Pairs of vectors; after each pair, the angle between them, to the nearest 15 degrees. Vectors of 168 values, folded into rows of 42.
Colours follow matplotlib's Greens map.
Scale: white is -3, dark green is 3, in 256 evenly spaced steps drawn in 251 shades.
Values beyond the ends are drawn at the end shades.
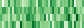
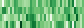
30 degrees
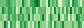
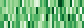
150 degrees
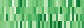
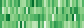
75 degrees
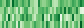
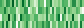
45 degrees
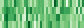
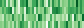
90 degrees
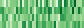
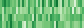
150 degrees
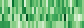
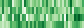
165 degrees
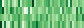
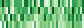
120 degrees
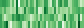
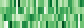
165 degrees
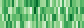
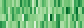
90 degrees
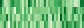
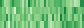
15 degrees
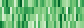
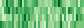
30 degrees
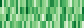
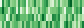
165 degrees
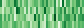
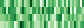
105 degrees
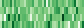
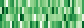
90 degrees
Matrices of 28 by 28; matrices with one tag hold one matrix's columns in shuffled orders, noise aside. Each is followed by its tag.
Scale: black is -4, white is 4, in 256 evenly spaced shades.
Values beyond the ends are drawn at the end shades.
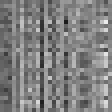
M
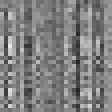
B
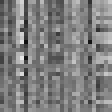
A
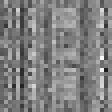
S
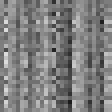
M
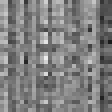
A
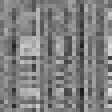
B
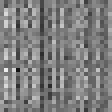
S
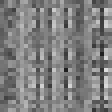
S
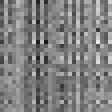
A
